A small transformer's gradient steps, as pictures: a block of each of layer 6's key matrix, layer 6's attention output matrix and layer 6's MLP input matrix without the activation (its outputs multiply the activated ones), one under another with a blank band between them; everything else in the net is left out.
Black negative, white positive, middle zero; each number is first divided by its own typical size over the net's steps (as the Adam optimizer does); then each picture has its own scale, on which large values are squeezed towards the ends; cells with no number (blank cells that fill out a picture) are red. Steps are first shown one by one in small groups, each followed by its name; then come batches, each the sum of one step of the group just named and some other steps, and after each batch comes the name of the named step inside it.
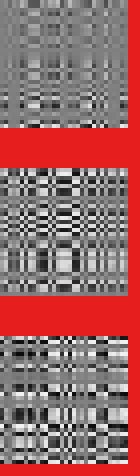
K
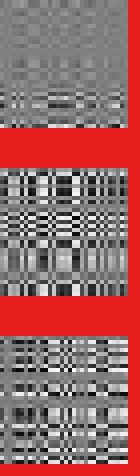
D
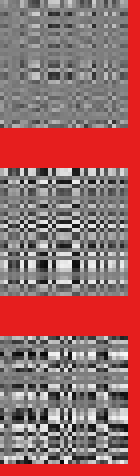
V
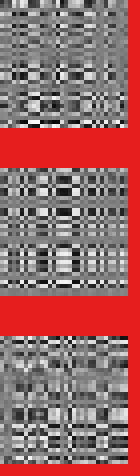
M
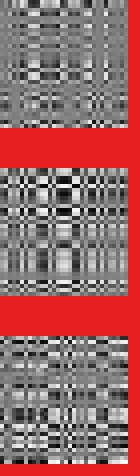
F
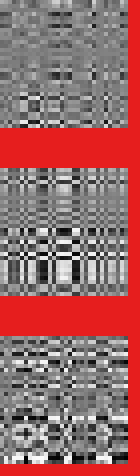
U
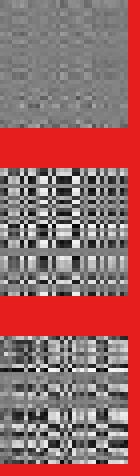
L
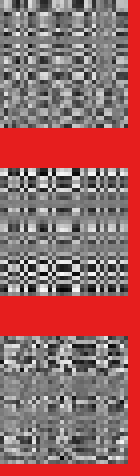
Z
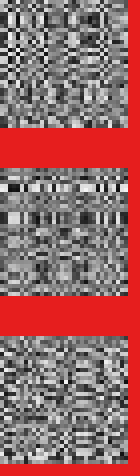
U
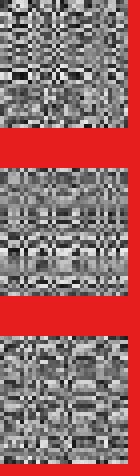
M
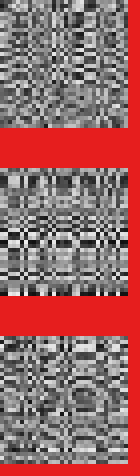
D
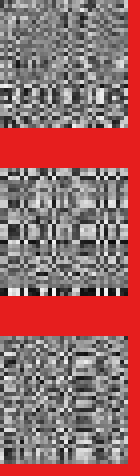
Z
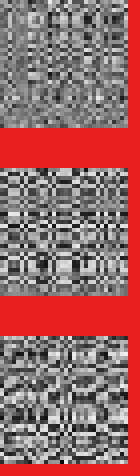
V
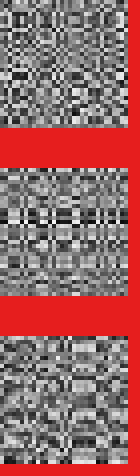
L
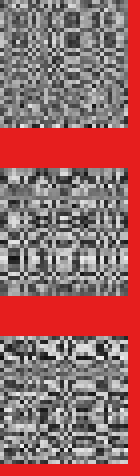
K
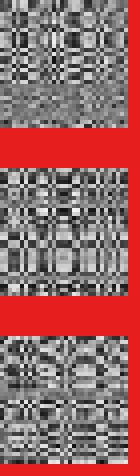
F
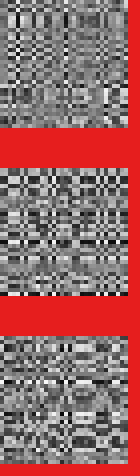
L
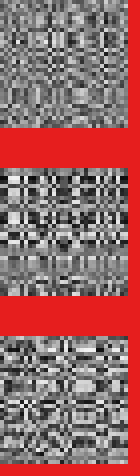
L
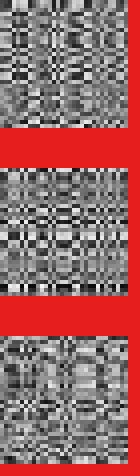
M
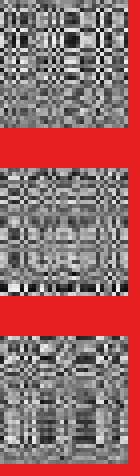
Z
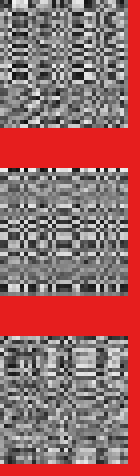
M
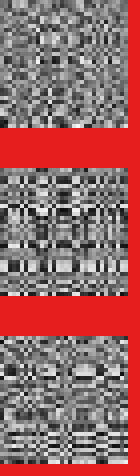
F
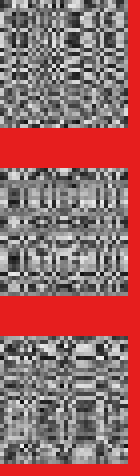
M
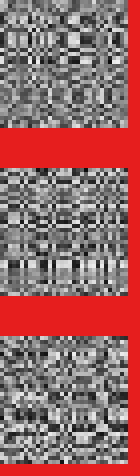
V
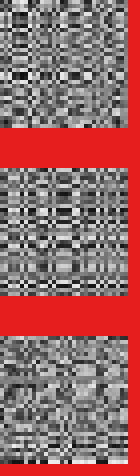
F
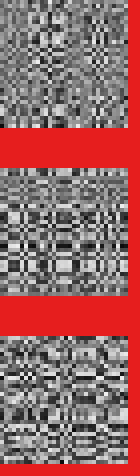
V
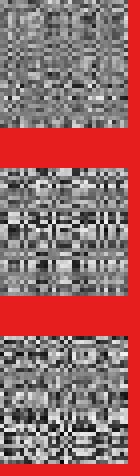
V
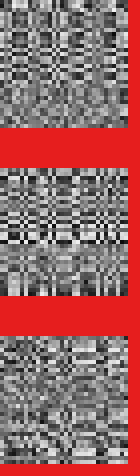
L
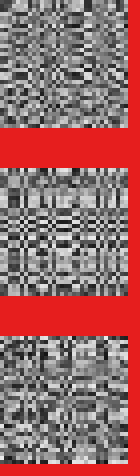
K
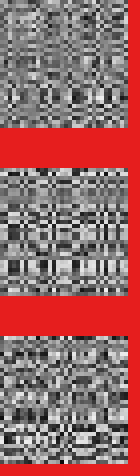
V
